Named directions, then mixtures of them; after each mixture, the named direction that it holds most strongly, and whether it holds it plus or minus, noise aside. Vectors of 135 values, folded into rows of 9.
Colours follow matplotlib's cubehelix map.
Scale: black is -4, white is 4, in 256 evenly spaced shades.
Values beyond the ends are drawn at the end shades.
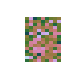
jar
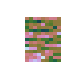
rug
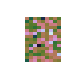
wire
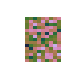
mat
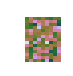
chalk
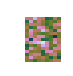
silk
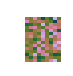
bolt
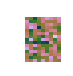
silk, minus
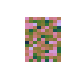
chalk, minus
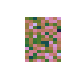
mat, plus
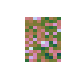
mat, minus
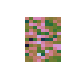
silk, plus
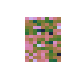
wire, minus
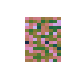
chalk, minus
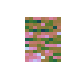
rug, plus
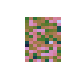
chalk, minus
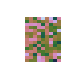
bolt, minus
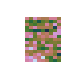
rug, plus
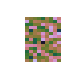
bolt, plus
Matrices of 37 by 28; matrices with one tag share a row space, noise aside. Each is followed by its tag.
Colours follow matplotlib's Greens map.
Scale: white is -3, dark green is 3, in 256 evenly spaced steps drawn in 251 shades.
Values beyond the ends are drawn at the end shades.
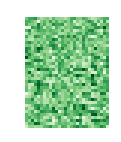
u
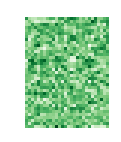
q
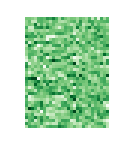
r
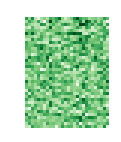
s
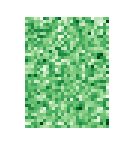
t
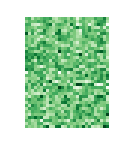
t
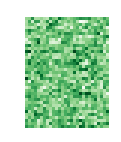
s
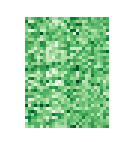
r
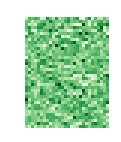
s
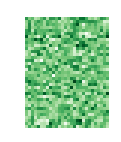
s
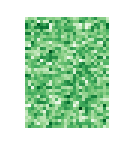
s
